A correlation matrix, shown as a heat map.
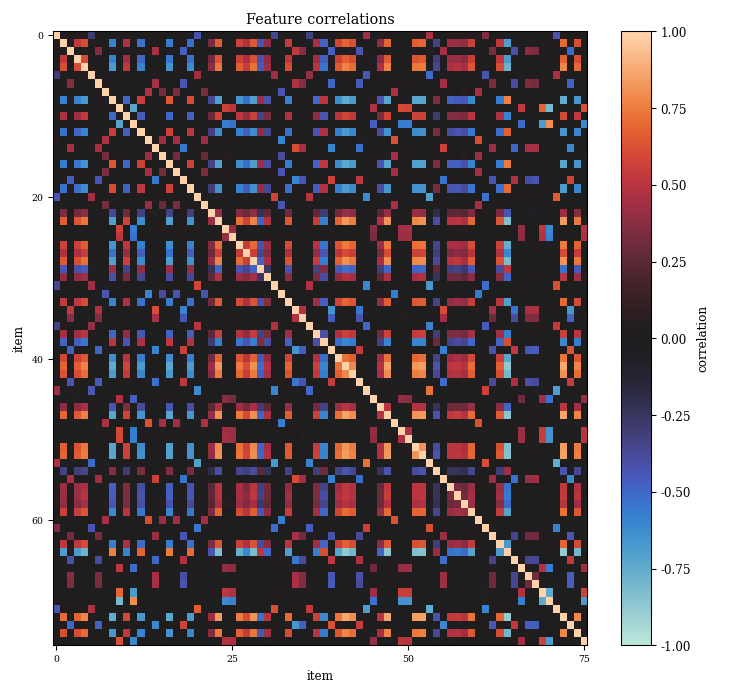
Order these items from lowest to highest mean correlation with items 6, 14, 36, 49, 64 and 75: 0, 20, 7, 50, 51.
51, 0, 7, 20, 50
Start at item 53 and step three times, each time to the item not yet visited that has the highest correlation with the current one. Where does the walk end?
0
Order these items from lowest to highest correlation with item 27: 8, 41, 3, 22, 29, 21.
8, 29, 21, 22, 3, 41
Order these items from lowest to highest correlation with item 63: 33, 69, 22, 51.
69, 22, 33, 51
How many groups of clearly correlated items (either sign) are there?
5
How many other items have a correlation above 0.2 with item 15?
6
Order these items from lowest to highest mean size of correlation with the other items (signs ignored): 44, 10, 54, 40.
44, 54, 10, 40
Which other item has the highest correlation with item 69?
9
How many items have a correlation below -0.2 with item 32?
7
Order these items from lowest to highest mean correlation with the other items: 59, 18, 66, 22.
18, 66, 22, 59
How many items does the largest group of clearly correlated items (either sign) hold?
34
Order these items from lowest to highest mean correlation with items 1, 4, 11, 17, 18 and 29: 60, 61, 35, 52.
35, 61, 60, 52
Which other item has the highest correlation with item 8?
64
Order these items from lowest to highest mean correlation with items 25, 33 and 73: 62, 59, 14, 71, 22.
14, 62, 71, 22, 59
